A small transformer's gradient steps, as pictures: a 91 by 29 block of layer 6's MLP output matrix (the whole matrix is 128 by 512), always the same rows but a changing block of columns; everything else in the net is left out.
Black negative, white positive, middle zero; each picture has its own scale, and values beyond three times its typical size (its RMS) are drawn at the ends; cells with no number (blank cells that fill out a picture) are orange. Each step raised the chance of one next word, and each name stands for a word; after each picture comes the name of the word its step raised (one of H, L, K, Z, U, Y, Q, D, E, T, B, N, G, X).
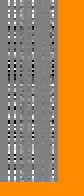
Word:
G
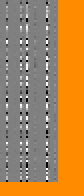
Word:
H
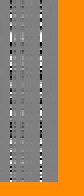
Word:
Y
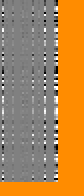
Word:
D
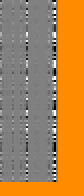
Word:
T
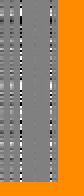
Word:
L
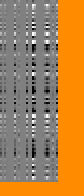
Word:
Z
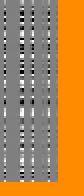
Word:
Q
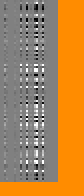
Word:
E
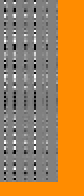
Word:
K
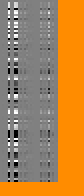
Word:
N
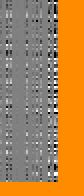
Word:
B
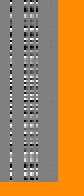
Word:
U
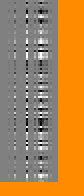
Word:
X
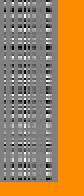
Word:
U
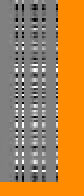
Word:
E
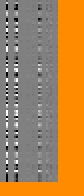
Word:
E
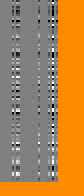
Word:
B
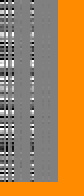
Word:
T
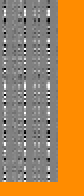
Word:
L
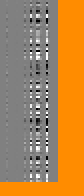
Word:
X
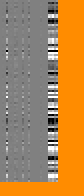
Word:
X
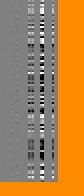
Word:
Z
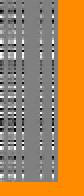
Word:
X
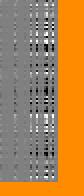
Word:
Z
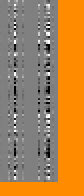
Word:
Z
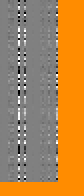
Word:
D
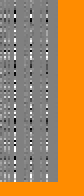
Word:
X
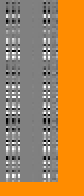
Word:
X
